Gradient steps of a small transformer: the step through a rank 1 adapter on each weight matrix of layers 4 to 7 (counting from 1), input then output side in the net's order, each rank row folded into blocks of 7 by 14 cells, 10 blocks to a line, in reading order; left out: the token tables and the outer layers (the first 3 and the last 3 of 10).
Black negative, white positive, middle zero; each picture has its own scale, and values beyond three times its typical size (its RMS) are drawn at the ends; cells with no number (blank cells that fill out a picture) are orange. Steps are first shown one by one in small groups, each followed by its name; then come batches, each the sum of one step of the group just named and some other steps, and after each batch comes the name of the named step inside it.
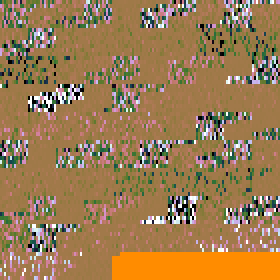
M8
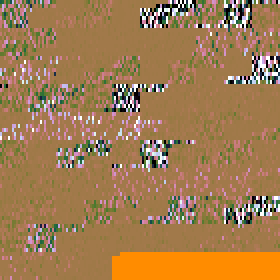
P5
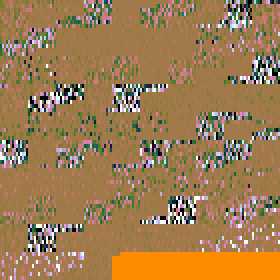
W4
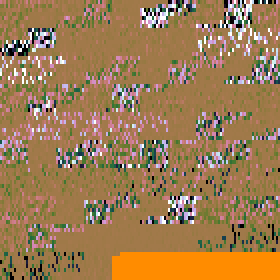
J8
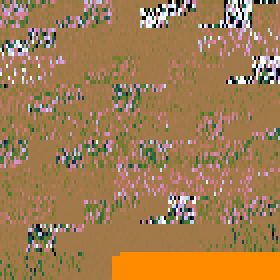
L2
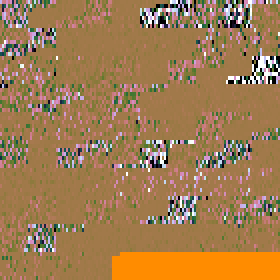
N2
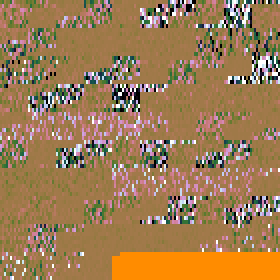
P5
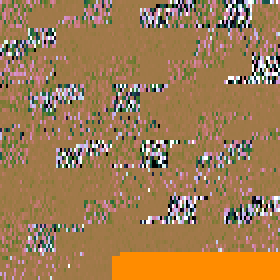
N2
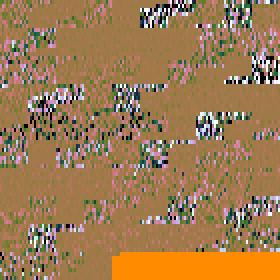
P5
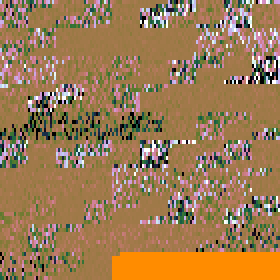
M8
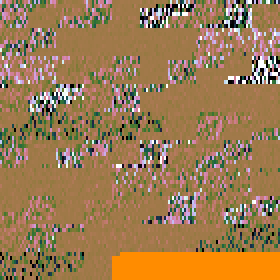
N2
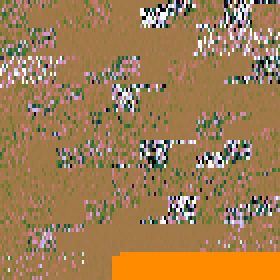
J8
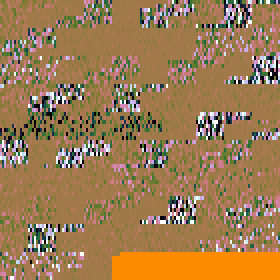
W4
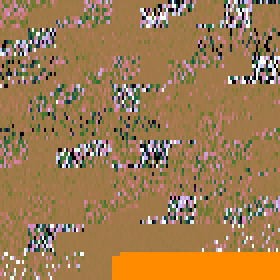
L2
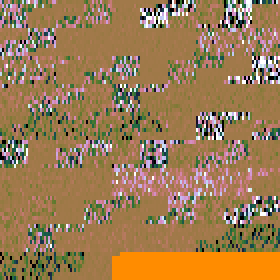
L2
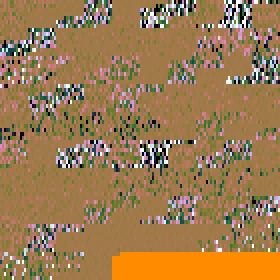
J8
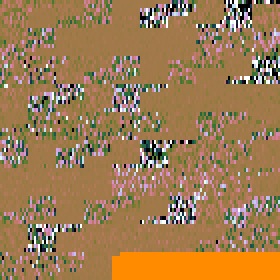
W4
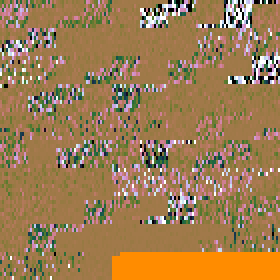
L2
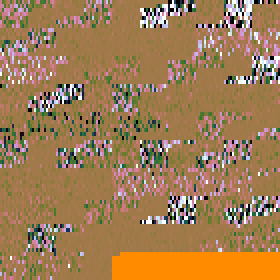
L2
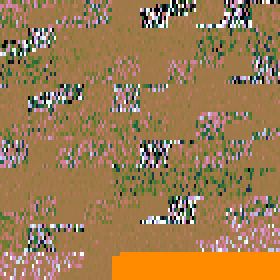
W4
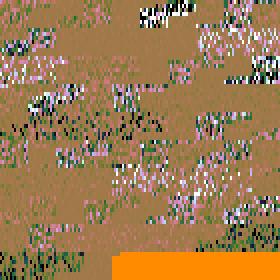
J8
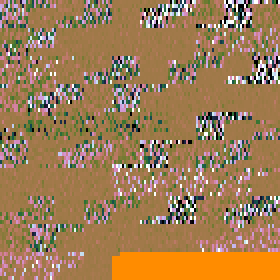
M8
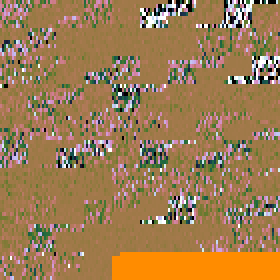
L2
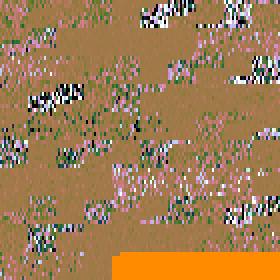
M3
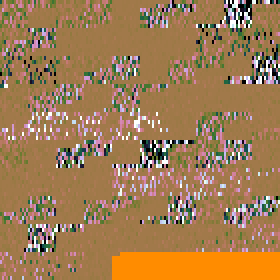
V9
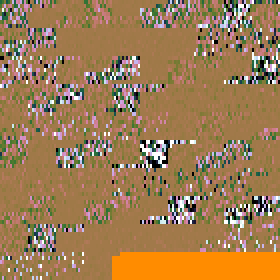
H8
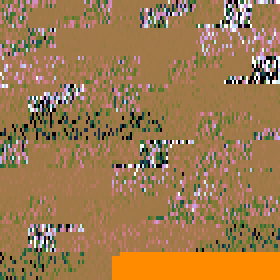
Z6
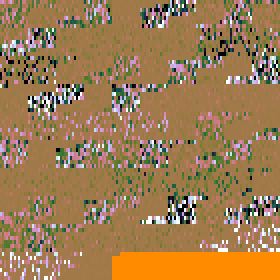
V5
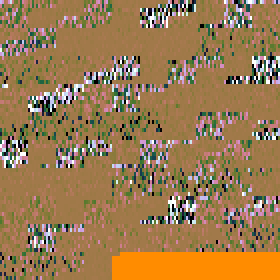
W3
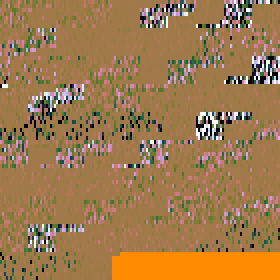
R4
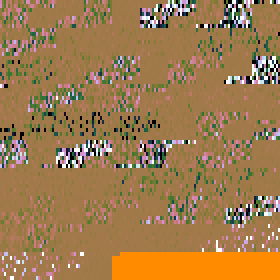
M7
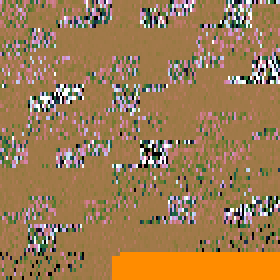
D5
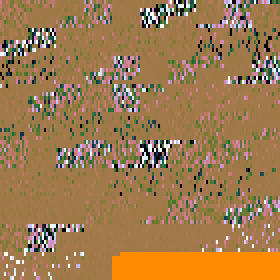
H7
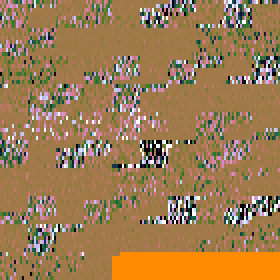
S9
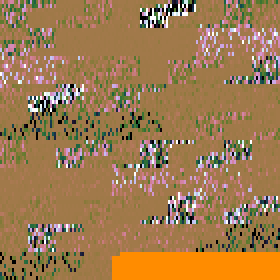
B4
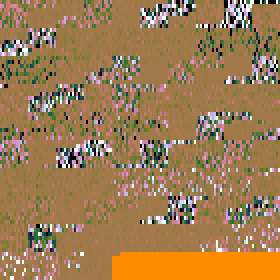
M7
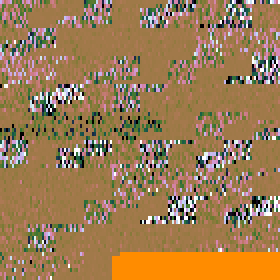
W3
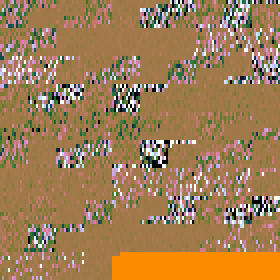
H8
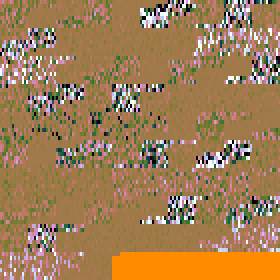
V5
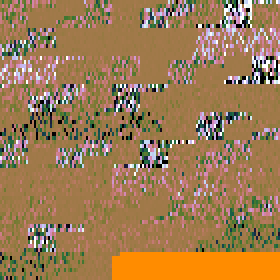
Z6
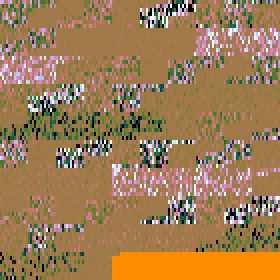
B4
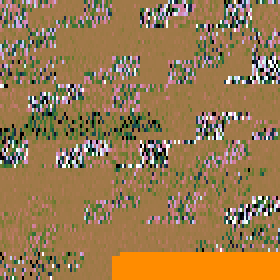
M7
